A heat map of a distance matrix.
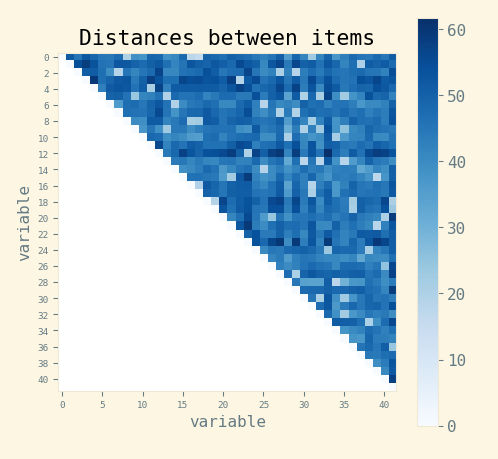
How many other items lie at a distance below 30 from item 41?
3
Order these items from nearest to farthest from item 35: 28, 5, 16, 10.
5, 28, 10, 16
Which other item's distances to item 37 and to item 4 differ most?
1
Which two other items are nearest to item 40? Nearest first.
20, 26
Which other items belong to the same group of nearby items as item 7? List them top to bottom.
2, 27, 29
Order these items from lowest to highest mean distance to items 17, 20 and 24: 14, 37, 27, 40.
40, 14, 37, 27
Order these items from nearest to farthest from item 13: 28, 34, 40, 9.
9, 28, 34, 40
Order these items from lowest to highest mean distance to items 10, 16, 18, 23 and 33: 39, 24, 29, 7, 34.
34, 24, 39, 7, 29
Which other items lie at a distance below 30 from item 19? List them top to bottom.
18, 36, 41
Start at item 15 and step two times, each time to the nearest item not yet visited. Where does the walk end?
21
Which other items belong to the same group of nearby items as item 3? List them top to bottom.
22
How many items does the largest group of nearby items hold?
6
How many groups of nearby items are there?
13
